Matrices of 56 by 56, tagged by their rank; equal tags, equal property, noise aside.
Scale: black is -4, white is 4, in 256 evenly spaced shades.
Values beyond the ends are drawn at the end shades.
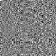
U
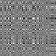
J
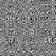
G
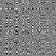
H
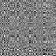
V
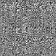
U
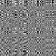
V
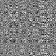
G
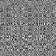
V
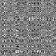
V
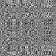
G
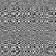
J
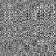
G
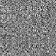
U
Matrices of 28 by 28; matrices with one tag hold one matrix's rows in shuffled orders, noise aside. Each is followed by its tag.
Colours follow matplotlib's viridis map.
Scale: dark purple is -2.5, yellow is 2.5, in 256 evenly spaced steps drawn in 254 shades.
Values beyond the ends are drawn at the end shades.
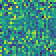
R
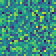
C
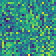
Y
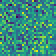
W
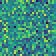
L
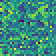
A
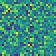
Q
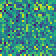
W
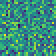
C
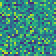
Q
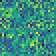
Y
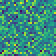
Q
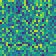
W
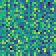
C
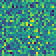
Y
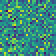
R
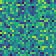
A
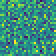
C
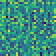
C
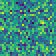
A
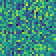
W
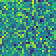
L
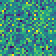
W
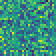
A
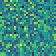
Q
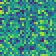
A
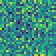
W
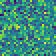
Q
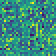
Y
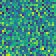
Y
